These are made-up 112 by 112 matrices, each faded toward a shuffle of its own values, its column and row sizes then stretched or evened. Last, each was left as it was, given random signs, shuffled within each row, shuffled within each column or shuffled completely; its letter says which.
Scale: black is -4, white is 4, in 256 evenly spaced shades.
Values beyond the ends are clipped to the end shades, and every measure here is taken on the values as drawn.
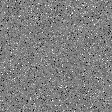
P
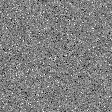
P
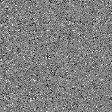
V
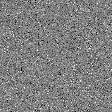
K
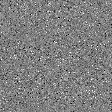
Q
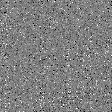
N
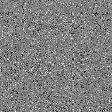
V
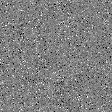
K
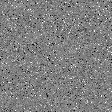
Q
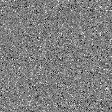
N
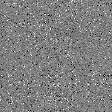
N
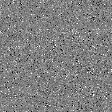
N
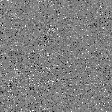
V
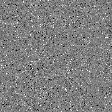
N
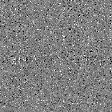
V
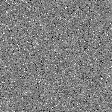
P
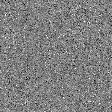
K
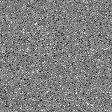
Q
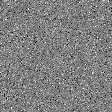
P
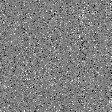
K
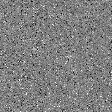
K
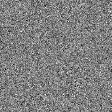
N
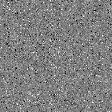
V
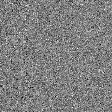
K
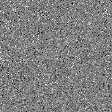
K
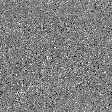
Q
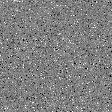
Q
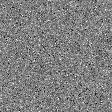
P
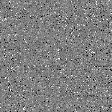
V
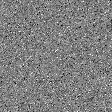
P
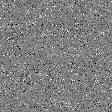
Q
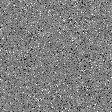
P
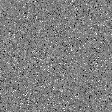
K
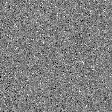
K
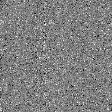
N
